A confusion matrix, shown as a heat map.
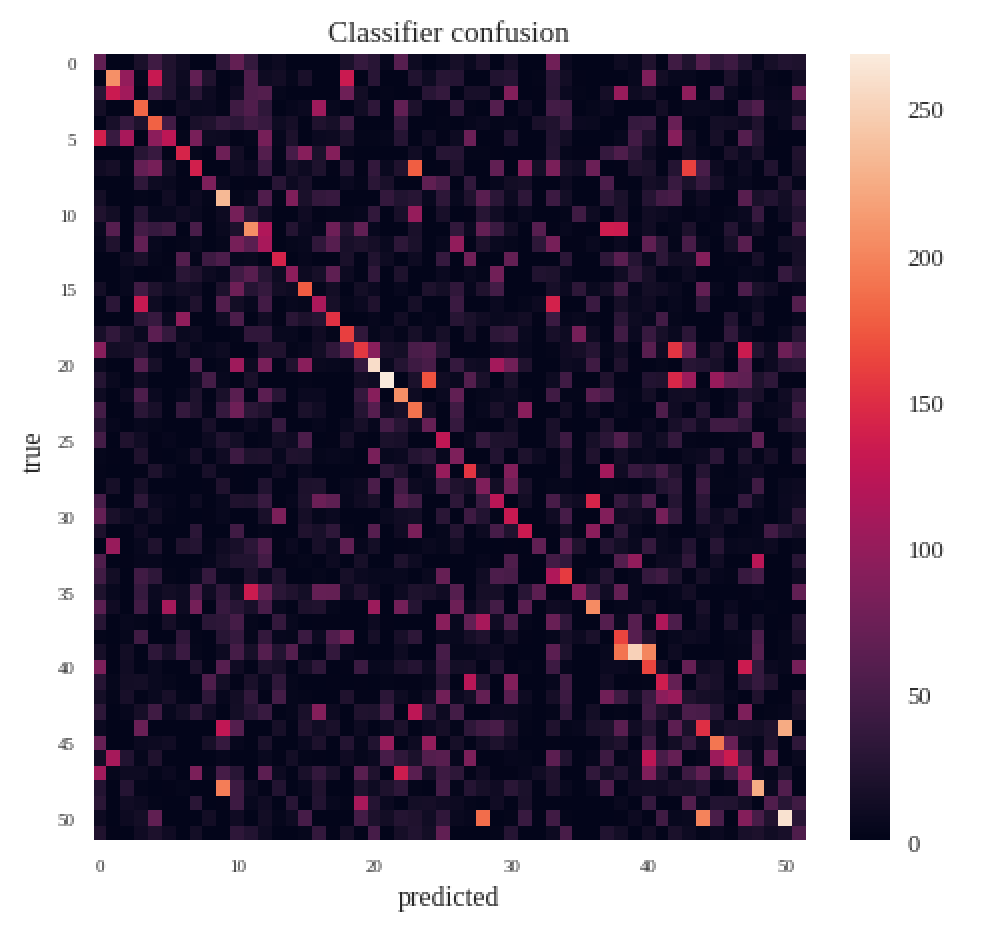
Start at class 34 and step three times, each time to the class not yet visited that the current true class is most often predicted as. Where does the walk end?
9
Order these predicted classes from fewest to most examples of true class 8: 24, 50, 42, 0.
0, 50, 42, 24
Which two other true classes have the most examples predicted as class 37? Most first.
11, 27
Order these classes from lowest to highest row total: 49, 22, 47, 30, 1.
49, 30, 22, 1, 47
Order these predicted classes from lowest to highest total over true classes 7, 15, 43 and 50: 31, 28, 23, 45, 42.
42, 45, 31, 28, 23
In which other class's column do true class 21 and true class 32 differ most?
24
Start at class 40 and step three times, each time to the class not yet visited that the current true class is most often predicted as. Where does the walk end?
20
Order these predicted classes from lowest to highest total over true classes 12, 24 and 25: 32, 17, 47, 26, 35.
35, 32, 17, 47, 26
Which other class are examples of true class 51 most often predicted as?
25
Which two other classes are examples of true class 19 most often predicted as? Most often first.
42, 47
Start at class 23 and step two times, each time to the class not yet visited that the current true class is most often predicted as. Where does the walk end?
36
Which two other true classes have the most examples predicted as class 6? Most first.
17, 13
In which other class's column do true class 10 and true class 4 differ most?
23
